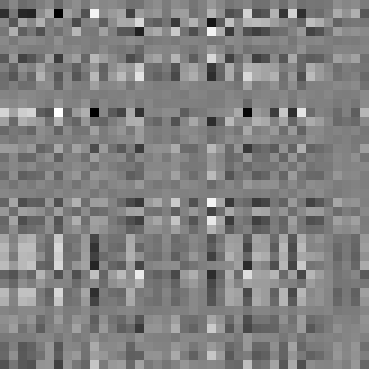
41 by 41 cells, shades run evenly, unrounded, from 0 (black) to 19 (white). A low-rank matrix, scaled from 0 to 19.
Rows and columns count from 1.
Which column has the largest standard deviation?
24
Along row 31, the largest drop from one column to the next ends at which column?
17
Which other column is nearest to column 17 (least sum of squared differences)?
12
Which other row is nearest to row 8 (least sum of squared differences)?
32
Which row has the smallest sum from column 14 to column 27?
13
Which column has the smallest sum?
28
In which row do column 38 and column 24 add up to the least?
3
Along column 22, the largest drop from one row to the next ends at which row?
4
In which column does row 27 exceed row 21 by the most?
7
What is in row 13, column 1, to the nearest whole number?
16
